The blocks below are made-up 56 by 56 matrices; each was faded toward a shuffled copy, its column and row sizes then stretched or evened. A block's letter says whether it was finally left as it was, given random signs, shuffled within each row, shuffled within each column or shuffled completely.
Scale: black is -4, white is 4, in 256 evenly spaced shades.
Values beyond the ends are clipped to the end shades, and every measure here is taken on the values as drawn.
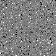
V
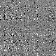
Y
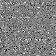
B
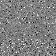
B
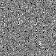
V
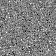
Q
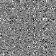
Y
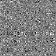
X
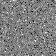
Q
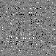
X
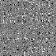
X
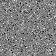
Q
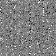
V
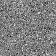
Q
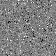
Q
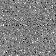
B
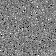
Q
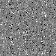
V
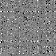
X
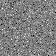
Q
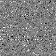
B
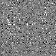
Y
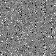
V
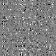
X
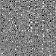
X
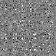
X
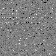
B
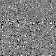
Y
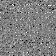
B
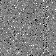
V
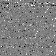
B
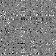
X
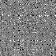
X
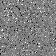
Q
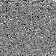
B
